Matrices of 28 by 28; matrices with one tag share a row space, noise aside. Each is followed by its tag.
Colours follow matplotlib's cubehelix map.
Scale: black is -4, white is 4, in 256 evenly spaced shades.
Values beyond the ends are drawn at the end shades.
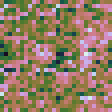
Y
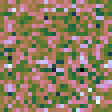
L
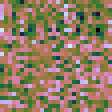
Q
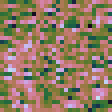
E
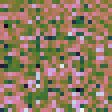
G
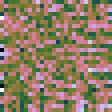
Y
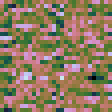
E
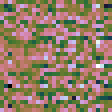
L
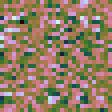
Q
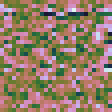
L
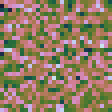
Q
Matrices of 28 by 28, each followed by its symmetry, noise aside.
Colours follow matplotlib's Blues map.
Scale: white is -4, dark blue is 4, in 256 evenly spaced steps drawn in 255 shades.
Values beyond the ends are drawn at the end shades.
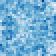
mirrored top to bottom.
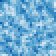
symmetric.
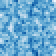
mirrored top to bottom.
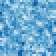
same after a half turn.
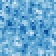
same after a half turn.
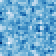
mirrored top to bottom.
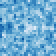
mirrored top to bottom.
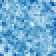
symmetric across the other diagonal.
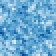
symmetric across the other diagonal.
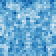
mirrored left to right.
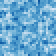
mirrored top to bottom.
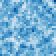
symmetric across the other diagonal.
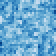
same after a half turn.
